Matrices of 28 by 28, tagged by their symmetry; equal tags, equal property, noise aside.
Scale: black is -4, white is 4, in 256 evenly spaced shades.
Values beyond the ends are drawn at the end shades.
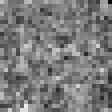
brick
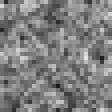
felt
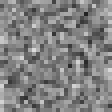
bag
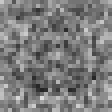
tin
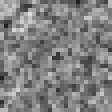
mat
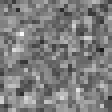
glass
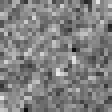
mat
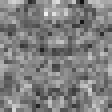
tin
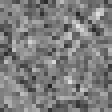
glass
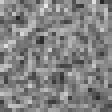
mat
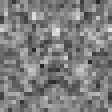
tin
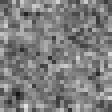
glass
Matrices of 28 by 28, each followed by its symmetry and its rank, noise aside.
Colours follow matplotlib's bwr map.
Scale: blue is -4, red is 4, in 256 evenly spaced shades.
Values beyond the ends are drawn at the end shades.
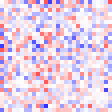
antisymmetric, rank four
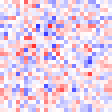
antisymmetric, rank six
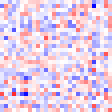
no symmetry, rank six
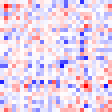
symmetric, rank six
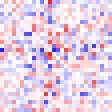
antisymmetric, rank six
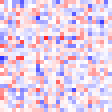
no symmetry, rank six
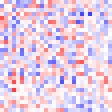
antisymmetric, rank six
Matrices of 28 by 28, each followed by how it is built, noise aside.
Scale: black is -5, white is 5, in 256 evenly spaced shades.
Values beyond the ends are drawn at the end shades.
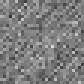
Hankel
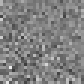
lower triangular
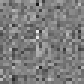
low rank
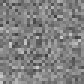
blocks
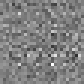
low rank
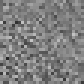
lower triangular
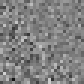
lower triangular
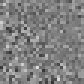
lower triangular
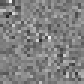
banded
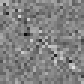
banded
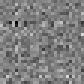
low rank
